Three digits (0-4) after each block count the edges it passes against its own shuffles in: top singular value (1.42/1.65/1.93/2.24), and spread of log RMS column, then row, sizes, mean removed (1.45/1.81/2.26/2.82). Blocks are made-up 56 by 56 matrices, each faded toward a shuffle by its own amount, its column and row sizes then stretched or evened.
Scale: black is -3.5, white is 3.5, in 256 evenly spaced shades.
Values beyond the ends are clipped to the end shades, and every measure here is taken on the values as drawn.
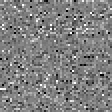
2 1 1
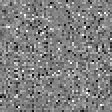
2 1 1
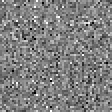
0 1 1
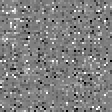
1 2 1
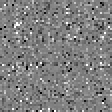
1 1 2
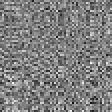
4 2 2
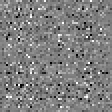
2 2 3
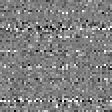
3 0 4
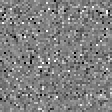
0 0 2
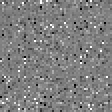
0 1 1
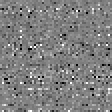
0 1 3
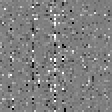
2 3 0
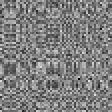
4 0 0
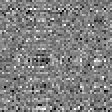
3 0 3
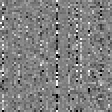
3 4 0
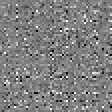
3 2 2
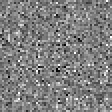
2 2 1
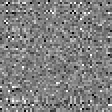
3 1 2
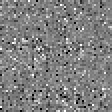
0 2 1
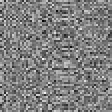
4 1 2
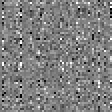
2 4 1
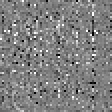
2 3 2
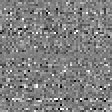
2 0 4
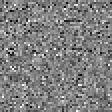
1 0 2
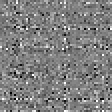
1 2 4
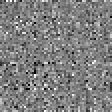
1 2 3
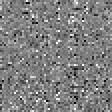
1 2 1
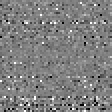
0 0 4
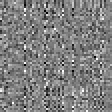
4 4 0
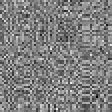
4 0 0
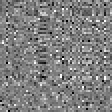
4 2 1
